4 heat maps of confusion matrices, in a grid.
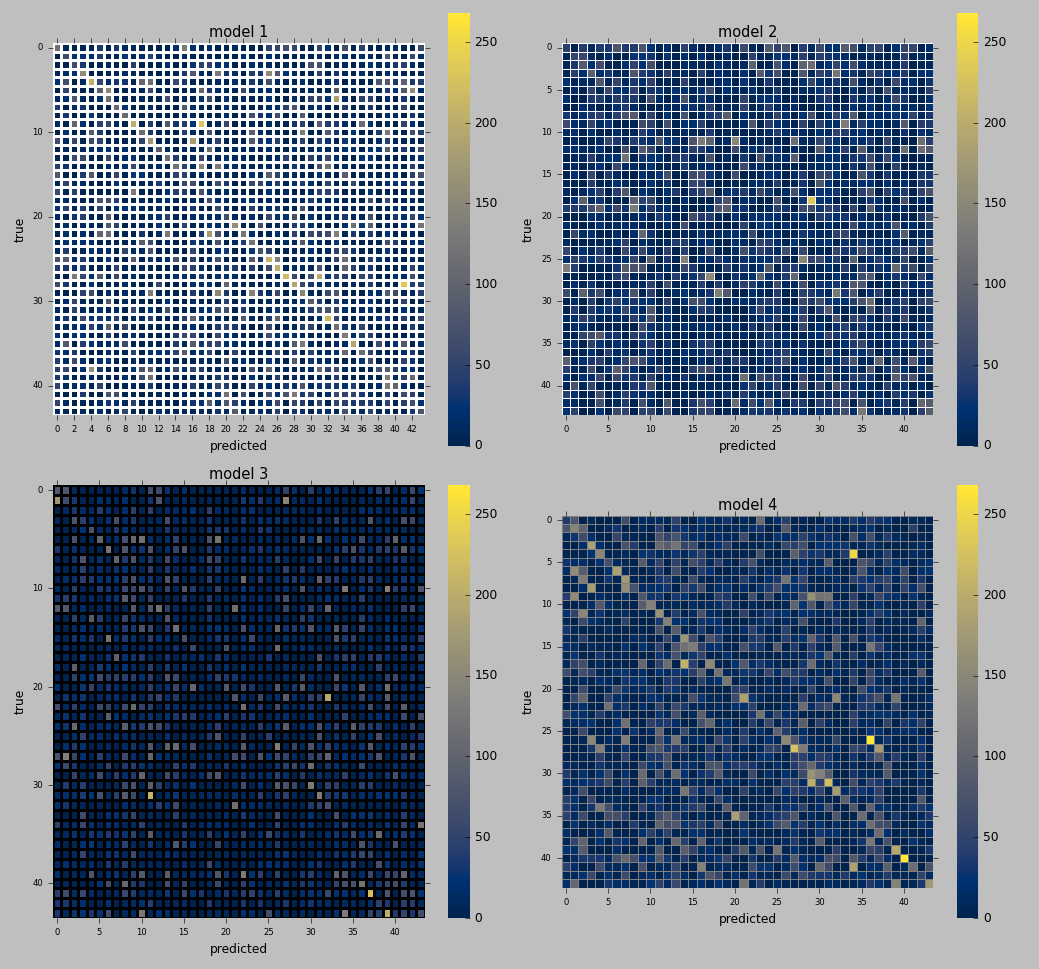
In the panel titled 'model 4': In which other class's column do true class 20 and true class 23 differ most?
16
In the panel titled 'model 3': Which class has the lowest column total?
17
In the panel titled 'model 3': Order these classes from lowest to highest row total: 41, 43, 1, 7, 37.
37, 1, 7, 43, 41
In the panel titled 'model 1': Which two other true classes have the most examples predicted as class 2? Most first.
27, 9
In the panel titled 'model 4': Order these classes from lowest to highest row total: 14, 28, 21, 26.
28, 14, 21, 26
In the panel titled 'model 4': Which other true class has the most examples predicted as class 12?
17
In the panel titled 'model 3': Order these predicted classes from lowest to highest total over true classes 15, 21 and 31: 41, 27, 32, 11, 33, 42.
42, 41, 33, 27, 32, 11
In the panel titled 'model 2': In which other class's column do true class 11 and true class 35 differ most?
20
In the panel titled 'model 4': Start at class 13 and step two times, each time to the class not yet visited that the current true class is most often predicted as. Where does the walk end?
2
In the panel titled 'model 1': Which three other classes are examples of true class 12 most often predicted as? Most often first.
18, 39, 43
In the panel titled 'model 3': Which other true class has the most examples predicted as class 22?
39
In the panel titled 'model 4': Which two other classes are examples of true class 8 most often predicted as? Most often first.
3, 7
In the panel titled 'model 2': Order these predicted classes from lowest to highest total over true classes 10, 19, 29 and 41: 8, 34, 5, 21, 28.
5, 21, 28, 34, 8
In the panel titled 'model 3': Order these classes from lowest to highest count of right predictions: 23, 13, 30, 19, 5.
23, 19, 13, 5, 30
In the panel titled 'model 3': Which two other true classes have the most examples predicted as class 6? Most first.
15, 23
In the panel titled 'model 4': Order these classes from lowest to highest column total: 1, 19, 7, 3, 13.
19, 3, 1, 7, 13
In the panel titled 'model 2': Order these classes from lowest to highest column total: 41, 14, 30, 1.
41, 1, 14, 30
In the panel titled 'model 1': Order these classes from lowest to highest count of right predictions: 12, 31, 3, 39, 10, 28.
31, 12, 10, 39, 3, 28
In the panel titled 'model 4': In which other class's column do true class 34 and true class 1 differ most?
4
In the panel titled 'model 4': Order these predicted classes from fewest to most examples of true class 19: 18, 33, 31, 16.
33, 18, 16, 31
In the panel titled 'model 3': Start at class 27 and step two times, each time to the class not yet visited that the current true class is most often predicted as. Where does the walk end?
0
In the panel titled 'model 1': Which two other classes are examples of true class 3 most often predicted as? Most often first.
25, 19
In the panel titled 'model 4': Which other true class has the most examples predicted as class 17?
24
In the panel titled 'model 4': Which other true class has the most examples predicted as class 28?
27
